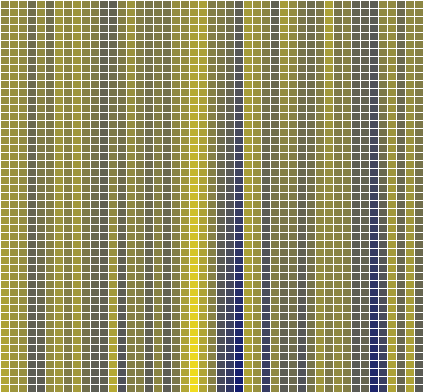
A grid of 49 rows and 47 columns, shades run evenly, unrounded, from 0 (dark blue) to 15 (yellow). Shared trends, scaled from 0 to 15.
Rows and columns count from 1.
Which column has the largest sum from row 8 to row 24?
22
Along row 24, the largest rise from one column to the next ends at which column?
28
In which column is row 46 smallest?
27
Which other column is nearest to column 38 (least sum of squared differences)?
18
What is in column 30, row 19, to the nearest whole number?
6
